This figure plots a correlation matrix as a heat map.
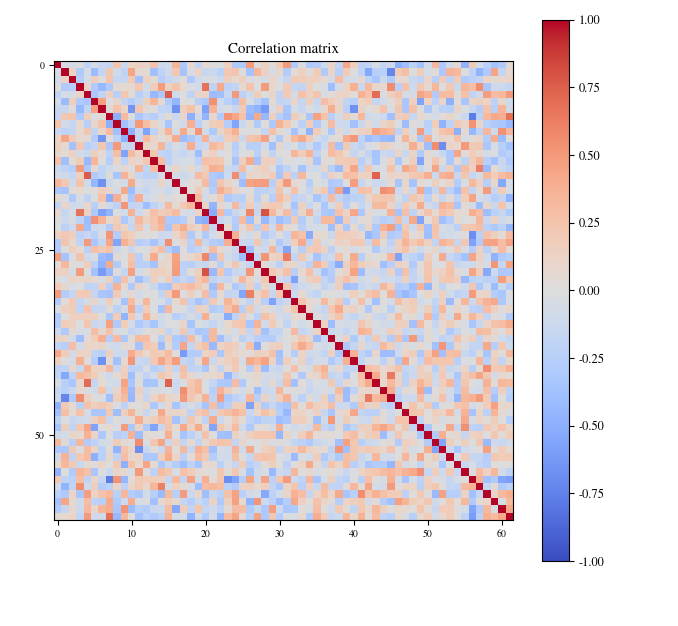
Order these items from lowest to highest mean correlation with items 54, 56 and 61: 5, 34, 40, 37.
40, 5, 37, 34
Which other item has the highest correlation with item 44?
17
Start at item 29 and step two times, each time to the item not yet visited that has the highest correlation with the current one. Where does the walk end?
9
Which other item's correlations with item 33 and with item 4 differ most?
43
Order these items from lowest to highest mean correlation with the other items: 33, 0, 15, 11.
0, 11, 33, 15
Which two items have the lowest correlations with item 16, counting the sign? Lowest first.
6, 60
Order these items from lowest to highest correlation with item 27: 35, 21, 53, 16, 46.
21, 46, 53, 35, 16
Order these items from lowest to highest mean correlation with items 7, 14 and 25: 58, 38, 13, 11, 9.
38, 58, 11, 13, 9
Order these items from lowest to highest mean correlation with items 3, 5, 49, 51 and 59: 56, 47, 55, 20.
56, 20, 47, 55
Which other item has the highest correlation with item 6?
5
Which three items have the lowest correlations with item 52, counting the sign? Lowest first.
11, 51, 8
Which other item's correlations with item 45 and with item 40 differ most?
10
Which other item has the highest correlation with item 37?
48
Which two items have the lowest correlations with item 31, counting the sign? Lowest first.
25, 47
